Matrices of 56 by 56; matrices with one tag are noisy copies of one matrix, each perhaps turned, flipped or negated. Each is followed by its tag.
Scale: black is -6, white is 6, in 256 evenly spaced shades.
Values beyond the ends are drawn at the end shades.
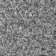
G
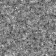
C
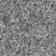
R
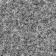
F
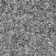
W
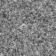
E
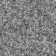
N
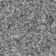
R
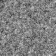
F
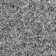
W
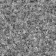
C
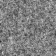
N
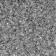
G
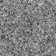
E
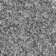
F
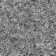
N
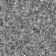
C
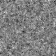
C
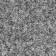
W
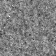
N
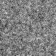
W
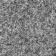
F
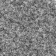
F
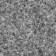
E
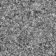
R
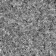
F
